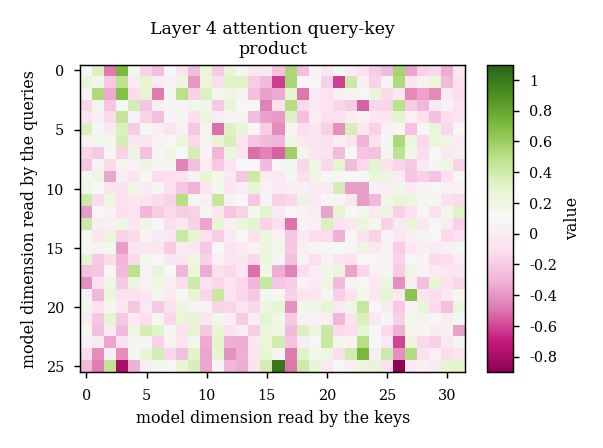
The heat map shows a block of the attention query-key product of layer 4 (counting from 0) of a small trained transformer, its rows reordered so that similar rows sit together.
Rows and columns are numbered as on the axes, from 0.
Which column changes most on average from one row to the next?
21
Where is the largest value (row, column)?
25, 16
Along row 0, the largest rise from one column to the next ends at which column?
3
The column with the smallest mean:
14
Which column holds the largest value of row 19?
27
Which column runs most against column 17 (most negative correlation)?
15
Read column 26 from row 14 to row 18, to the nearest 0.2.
0 -0.2 -0.2 -0.2 -0.4
